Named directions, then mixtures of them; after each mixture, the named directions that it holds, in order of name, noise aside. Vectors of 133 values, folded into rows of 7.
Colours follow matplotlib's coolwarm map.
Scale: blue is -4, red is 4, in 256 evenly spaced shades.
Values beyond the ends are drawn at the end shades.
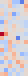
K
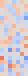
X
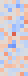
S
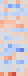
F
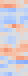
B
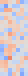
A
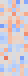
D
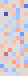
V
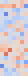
B, V.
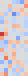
K.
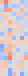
A.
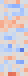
F.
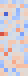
K, V.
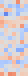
F, V.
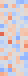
D, K, X.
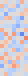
S, V, X.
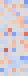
D, S.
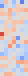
B, K, S.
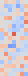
S.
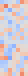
A.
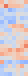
B.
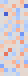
V.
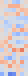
F, X.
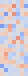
D, V.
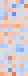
A, F, K.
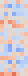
F, X.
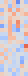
D.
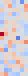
K.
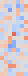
S, X.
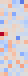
K.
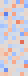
D, V.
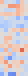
F, X.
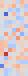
B, S, V.
